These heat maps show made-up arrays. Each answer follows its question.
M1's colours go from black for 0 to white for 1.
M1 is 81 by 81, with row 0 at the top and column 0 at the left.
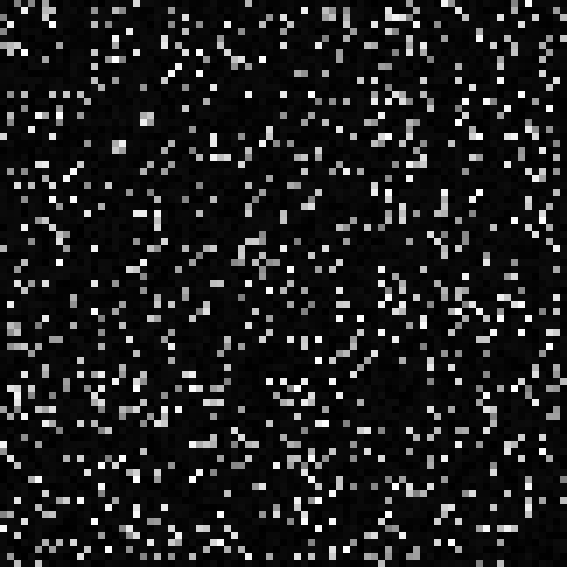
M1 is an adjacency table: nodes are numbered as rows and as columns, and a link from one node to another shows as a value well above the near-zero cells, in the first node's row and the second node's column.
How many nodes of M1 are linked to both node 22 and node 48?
4
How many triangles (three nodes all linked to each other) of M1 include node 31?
7
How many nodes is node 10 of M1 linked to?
6
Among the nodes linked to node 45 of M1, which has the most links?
node 6
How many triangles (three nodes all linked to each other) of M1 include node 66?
7
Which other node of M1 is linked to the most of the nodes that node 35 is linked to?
node 42
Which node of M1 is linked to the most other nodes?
node 55
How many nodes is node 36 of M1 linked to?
6
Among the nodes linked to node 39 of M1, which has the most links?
node 20
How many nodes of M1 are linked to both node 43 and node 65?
7
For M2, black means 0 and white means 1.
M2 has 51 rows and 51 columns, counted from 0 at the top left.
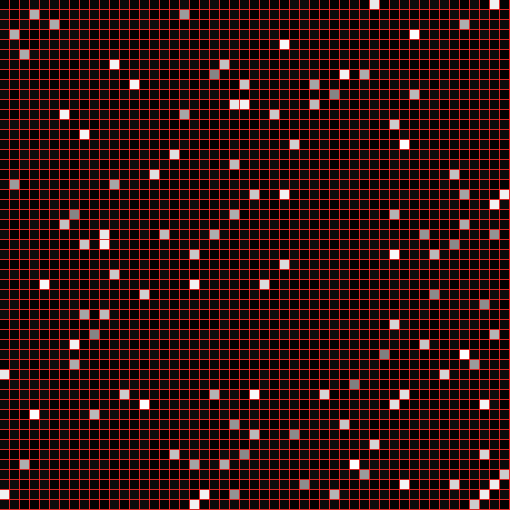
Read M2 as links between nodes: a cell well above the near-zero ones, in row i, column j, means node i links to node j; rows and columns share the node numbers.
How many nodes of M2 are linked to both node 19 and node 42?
0
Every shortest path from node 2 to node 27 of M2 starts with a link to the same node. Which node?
node 46
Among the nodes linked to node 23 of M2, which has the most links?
node 49
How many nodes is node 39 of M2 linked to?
5
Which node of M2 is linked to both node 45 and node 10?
node 24
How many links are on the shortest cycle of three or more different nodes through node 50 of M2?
8
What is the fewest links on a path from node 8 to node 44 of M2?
7
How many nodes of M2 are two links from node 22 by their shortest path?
4
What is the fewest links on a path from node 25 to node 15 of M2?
6
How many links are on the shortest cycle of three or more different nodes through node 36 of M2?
8
